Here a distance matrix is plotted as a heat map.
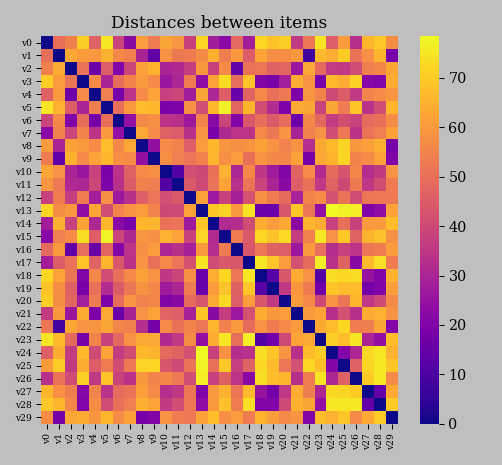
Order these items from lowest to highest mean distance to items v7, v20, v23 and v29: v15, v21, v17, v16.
v16, v21, v17, v15
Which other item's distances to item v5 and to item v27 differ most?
v28
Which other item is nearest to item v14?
v7
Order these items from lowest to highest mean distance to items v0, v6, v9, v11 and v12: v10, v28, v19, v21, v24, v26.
v21, v10, v26, v24, v19, v28
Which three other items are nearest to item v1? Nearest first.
v22, v9, v29
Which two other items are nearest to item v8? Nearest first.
v29, v9
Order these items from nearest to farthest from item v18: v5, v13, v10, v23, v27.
v23, v13, v27, v10, v5
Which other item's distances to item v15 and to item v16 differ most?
v2
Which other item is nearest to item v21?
v6
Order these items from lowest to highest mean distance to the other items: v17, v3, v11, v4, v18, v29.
v11, v4, v3, v18, v17, v29
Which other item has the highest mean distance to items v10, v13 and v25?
v15
